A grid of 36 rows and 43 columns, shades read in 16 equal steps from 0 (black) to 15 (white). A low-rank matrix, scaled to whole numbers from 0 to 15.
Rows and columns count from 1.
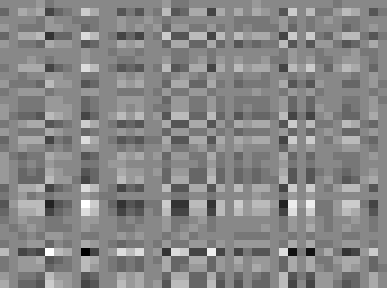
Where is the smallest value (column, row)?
10, 32
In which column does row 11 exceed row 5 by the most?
6
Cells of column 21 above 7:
18
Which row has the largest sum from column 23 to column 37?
26
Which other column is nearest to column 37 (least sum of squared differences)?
8
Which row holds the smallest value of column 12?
25
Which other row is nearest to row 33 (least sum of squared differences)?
34
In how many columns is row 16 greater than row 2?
9
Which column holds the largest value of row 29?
35
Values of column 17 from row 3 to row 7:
9 8 8 8 8
